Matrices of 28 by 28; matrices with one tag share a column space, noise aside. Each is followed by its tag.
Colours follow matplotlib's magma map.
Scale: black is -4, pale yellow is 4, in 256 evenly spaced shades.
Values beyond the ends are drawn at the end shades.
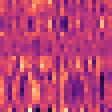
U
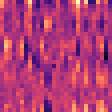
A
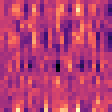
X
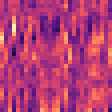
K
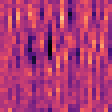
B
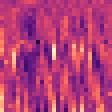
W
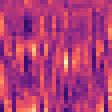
W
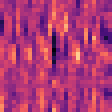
K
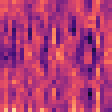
K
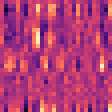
X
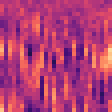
W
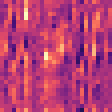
B
